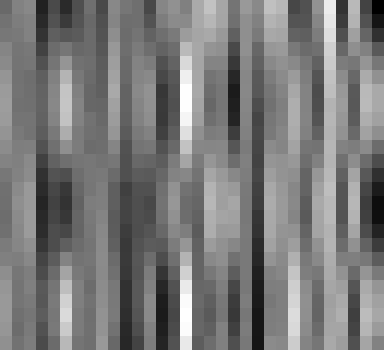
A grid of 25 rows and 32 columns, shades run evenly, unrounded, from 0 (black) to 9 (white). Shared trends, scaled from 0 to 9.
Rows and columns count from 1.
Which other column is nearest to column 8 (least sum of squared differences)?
2
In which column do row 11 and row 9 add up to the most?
16
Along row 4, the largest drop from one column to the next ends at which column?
29
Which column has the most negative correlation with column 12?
9
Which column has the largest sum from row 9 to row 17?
28
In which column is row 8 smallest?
20
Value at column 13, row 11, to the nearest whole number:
4
